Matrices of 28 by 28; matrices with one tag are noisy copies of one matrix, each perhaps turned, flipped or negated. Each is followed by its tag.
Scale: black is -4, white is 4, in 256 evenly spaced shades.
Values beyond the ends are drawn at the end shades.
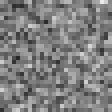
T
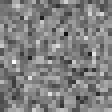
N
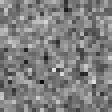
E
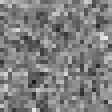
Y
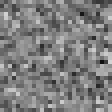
N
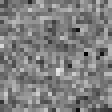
N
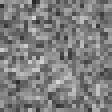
Y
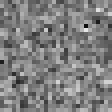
E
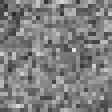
N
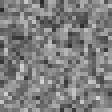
T
